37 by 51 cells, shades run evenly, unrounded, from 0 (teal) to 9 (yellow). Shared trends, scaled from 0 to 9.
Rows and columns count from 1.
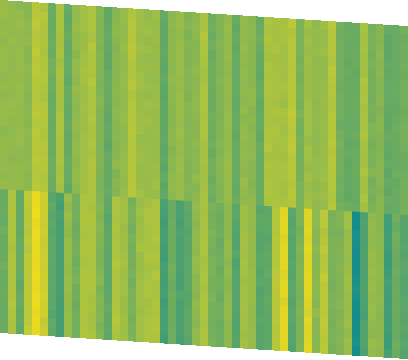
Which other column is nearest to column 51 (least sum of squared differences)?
7
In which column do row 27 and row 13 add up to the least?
45
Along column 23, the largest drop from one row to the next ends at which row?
22
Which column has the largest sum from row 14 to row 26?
5
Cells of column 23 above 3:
21
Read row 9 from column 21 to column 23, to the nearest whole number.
3 5 5
